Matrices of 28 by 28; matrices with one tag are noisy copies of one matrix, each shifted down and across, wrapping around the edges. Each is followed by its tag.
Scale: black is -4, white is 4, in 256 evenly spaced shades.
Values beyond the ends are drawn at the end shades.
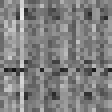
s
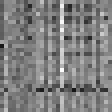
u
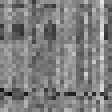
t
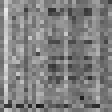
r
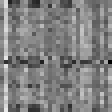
t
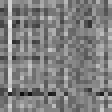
u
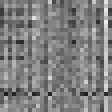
u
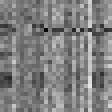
t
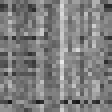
r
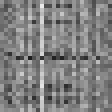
u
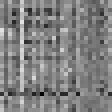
u
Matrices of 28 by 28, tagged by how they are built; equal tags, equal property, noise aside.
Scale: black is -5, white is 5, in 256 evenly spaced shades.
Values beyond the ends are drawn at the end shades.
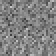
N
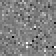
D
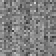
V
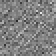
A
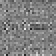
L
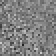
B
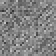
A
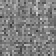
V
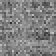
V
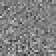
B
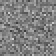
N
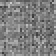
V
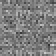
V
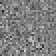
B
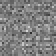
V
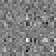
L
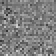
B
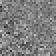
B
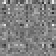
L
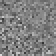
B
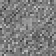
A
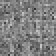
V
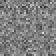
N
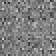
L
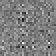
L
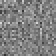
L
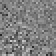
B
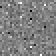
D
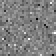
D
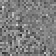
B
